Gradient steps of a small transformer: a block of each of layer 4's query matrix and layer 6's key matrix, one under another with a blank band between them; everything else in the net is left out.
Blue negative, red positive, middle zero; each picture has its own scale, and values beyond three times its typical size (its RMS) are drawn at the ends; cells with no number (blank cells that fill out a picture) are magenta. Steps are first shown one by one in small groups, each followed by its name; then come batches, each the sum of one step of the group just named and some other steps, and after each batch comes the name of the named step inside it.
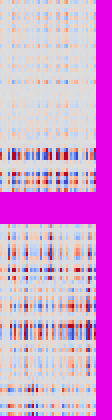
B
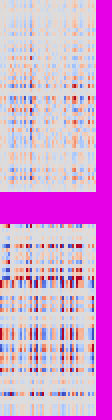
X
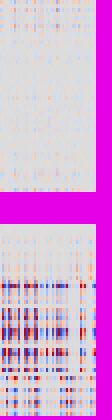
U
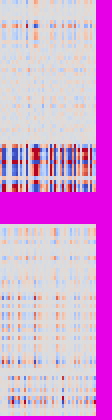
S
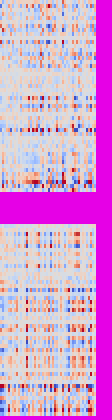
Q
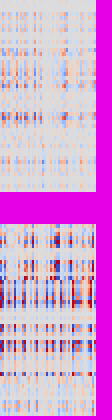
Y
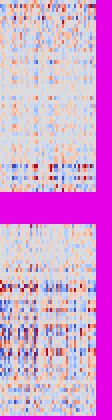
U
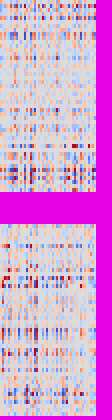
U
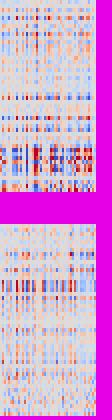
S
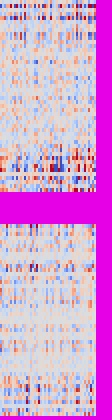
Y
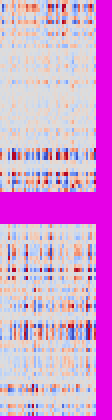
B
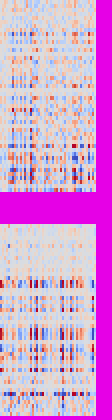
X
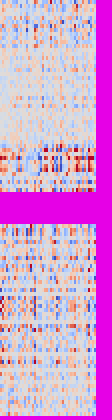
B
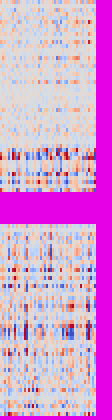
B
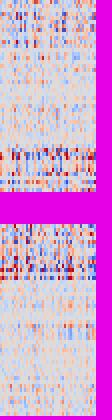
B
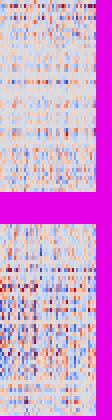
U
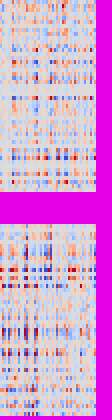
U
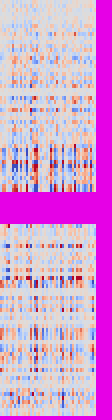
X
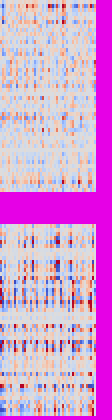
Y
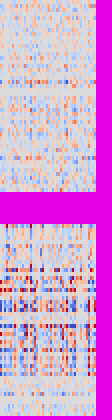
X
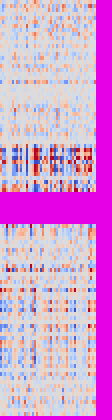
S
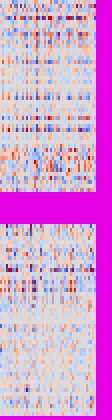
Y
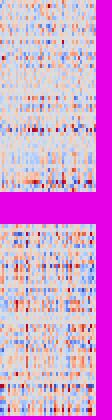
Q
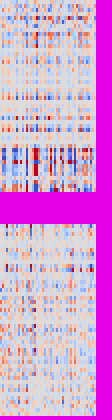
S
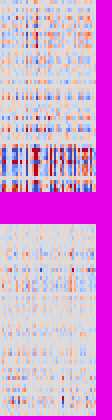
S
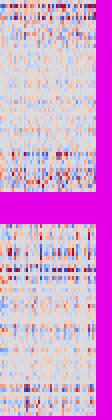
Q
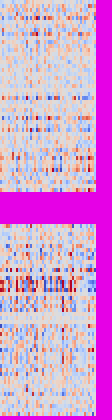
X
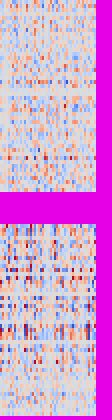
X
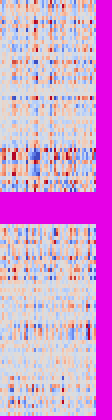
B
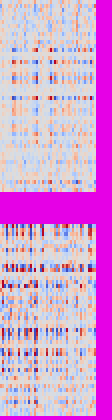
U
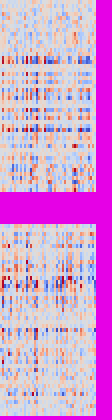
U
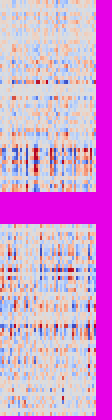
S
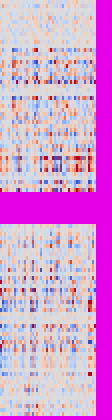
Y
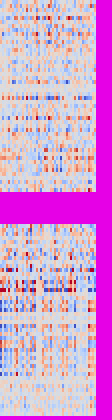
Q
